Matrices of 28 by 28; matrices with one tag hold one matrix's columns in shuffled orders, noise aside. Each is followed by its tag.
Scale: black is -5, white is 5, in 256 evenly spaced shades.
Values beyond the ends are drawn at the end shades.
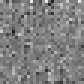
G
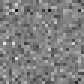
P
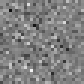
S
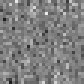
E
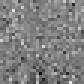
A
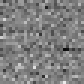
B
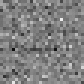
B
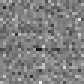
B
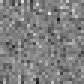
E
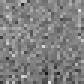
A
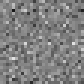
P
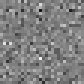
P
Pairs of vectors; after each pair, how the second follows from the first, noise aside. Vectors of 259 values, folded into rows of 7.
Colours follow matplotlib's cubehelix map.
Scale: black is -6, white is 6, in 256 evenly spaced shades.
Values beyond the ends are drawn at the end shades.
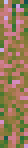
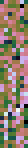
wrapped around, negated, scaled up.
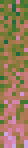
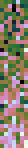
scaled up.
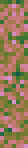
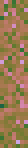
wrapped around, negated, partly zeroed.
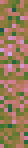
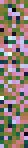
scaled up.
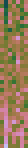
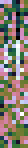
wrapped around, negated, scaled up.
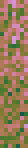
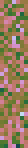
sign-scrambled.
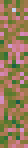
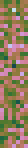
copied.
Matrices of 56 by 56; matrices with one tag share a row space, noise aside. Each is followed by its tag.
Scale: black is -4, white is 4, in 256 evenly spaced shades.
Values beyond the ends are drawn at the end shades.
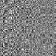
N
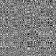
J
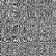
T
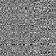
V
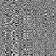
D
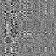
D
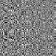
N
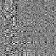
D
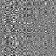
D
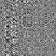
D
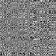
V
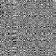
T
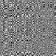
N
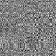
J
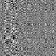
D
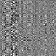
D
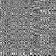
V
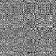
J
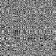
T
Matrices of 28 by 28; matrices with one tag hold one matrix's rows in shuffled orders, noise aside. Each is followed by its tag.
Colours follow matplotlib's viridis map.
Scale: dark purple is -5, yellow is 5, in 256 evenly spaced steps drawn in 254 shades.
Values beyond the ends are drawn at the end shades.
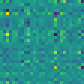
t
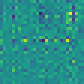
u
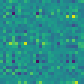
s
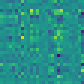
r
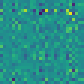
u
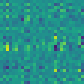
t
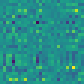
s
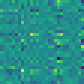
r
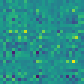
s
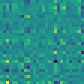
t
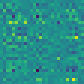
s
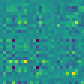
s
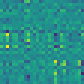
t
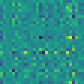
u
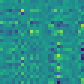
r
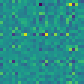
u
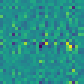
u
